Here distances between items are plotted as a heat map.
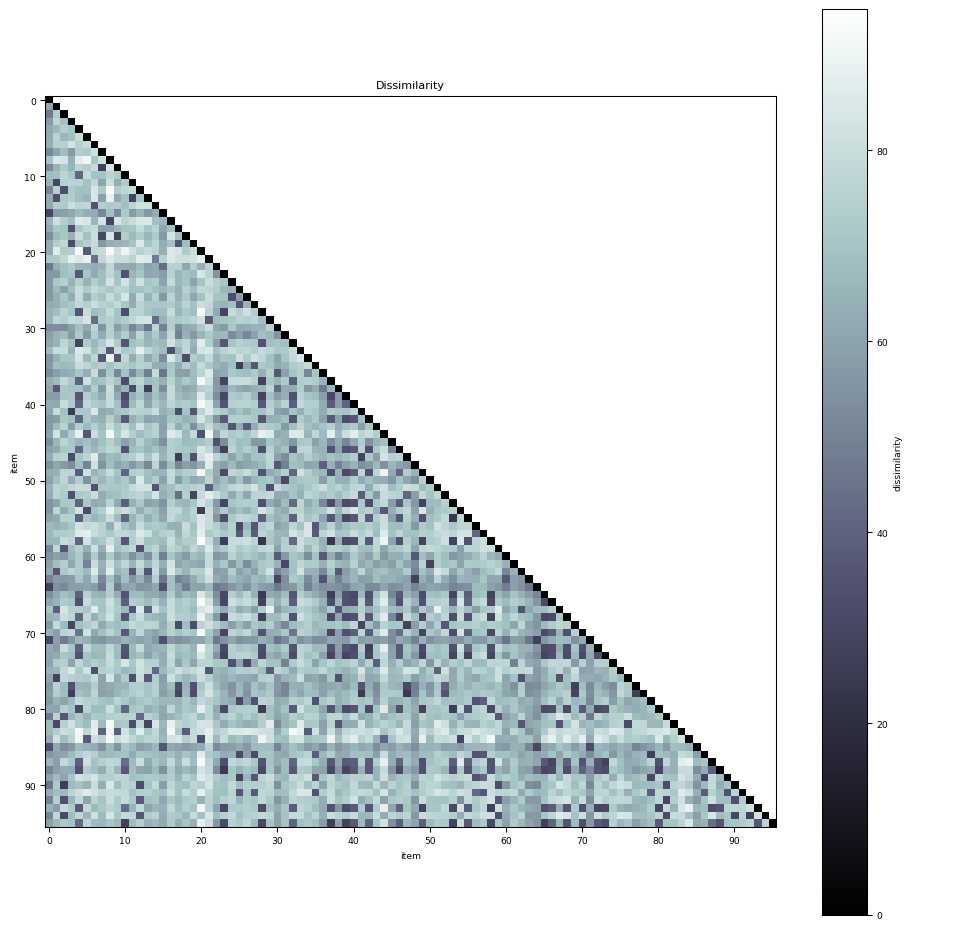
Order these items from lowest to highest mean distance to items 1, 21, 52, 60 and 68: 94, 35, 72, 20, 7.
72, 7, 35, 94, 20
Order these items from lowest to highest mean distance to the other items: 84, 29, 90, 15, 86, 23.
23, 15, 86, 90, 29, 84
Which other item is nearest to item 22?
45
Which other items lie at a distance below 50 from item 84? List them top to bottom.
5, 20, 44, 54
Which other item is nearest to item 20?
54
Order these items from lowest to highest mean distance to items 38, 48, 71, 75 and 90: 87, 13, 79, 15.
15, 13, 79, 87
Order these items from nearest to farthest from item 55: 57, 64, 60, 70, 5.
70, 64, 60, 5, 57
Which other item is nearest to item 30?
63
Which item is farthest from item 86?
20
